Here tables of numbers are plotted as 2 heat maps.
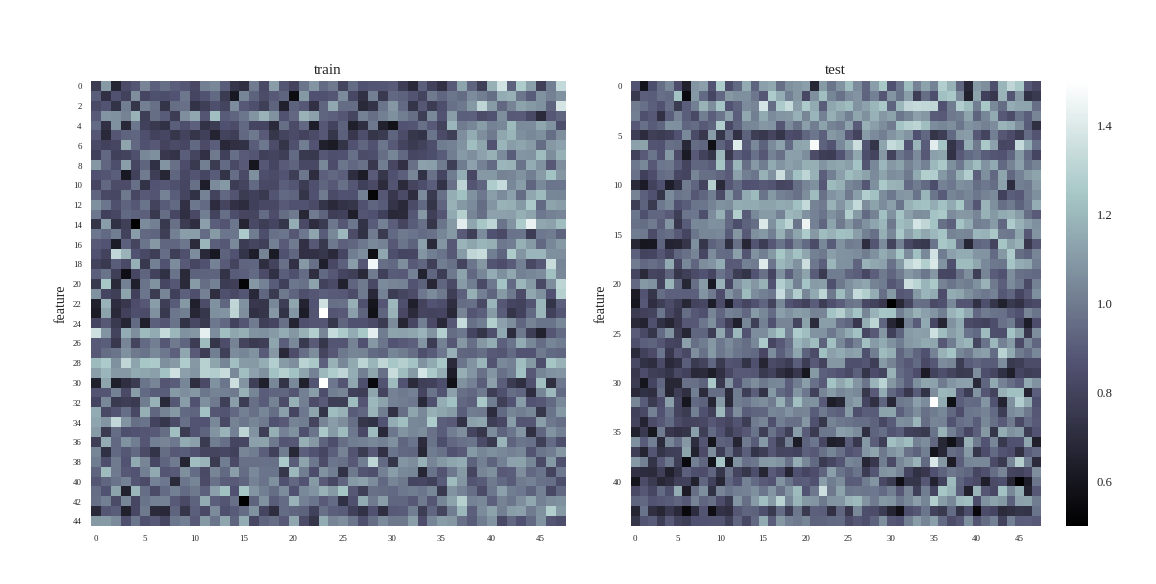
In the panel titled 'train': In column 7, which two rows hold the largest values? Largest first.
25, 29
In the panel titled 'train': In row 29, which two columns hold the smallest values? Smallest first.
36, 44
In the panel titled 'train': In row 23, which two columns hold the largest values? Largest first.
23, 14
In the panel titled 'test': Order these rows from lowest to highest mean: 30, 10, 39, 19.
39, 19, 10, 30
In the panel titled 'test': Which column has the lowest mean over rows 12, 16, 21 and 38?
2
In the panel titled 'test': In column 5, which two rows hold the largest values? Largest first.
1, 41
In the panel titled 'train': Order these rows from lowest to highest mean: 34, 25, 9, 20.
9, 20, 34, 25
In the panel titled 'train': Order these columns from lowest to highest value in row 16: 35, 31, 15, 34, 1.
34, 15, 1, 31, 35
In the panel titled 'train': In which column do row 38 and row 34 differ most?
28
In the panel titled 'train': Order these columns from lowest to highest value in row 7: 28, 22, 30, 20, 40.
22, 28, 20, 30, 40
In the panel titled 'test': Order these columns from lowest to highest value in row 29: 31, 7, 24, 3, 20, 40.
20, 7, 3, 24, 31, 40
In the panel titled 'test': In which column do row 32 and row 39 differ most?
35
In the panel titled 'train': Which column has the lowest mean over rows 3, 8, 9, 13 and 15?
26
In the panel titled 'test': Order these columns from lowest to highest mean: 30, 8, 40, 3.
3, 8, 40, 30
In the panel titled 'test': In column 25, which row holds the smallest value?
43
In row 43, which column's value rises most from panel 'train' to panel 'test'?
26
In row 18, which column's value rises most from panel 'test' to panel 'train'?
28
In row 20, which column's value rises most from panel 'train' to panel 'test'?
15
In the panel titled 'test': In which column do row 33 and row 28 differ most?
10
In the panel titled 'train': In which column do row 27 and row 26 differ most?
11
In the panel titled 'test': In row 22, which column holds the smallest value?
30
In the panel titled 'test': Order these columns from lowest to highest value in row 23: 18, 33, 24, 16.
16, 18, 33, 24
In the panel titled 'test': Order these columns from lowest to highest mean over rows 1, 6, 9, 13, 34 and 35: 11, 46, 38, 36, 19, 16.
11, 46, 38, 16, 19, 36
